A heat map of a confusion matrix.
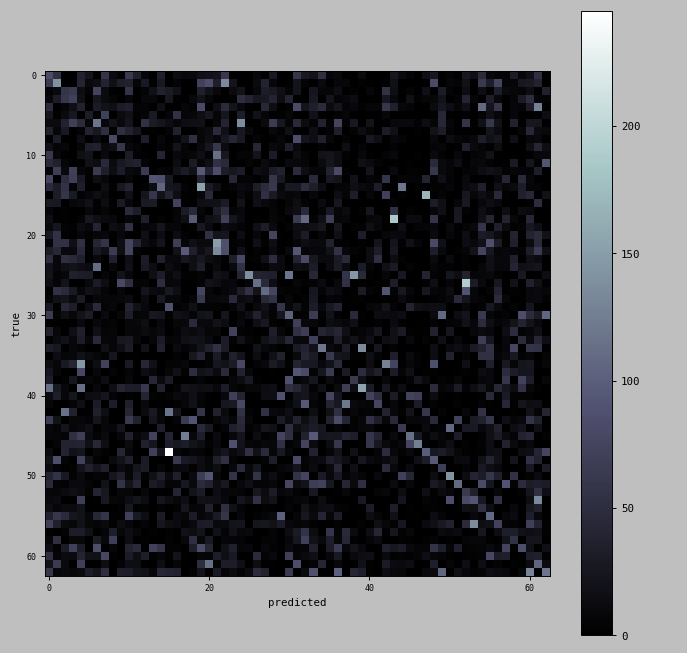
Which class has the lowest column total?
46
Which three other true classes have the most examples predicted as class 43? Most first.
18, 36, 17
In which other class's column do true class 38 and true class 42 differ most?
2
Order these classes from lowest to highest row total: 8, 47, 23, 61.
8, 61, 23, 47
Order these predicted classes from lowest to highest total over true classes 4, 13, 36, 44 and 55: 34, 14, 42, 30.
30, 34, 14, 42
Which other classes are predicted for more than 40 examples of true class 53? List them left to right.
4, 26, 50, 52, 56, 61
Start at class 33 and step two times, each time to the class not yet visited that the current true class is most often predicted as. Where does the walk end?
22
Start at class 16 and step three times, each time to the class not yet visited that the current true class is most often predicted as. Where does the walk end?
28
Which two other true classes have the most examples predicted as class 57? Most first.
51, 59
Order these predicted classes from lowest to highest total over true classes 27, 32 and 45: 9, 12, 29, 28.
9, 12, 29, 28
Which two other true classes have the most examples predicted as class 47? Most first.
15, 42
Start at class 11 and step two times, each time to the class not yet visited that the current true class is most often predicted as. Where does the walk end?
60
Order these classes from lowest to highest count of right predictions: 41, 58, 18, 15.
15, 58, 41, 18
